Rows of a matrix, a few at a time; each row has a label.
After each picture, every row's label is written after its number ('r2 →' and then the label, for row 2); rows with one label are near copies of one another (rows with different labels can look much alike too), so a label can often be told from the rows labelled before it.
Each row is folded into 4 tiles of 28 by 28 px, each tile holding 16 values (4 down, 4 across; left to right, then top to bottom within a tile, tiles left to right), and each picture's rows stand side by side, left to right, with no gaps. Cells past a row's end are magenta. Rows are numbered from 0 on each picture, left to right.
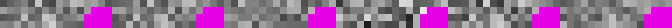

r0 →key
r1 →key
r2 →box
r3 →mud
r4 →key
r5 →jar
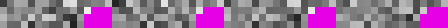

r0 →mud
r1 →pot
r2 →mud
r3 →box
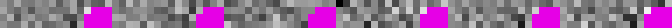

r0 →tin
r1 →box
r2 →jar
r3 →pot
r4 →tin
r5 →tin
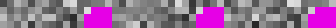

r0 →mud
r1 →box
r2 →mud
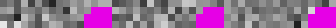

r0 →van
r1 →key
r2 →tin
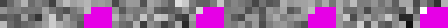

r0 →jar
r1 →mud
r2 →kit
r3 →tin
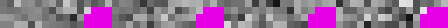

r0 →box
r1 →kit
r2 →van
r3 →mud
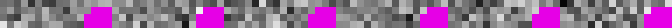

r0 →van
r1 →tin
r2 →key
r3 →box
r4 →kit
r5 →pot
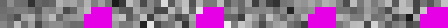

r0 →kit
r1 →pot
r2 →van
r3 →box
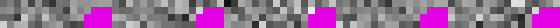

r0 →van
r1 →box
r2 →pot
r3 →van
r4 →mud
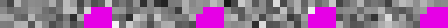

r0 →box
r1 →van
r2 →pot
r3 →jar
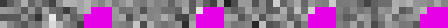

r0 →jar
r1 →tin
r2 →pot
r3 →kit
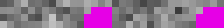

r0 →jar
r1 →kit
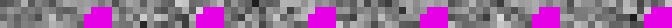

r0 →jar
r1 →mud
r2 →kit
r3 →van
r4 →jar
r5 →box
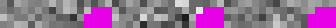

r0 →box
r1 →mud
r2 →jar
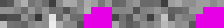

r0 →jar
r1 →jar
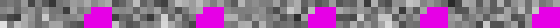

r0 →van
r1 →jar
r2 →box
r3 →key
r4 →pot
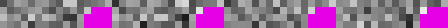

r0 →mud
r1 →mud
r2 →pot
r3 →tin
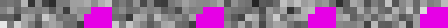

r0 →van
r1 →van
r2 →kit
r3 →pot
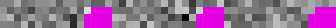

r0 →tin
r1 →box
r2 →jar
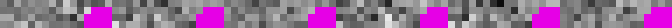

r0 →box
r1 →van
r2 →kit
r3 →jar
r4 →van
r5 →kit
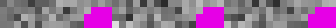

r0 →kit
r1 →van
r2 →van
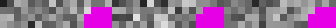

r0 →pot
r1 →key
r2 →kit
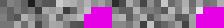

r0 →kit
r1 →pot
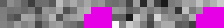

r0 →kit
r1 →van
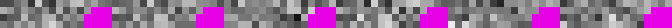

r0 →key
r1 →key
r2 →box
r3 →key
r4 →van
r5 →jar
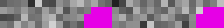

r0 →key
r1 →pot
